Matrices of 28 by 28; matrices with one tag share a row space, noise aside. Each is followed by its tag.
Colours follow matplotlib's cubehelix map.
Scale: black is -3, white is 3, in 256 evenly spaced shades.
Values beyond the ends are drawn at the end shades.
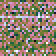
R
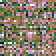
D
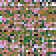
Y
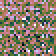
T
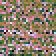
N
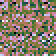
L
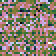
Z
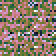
Y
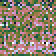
N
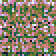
L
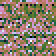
D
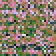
T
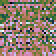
N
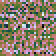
T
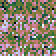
L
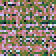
N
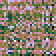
N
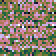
Y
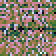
R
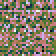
T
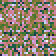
L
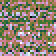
Z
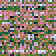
Y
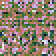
L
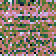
Z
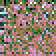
D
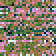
N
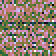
L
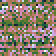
L
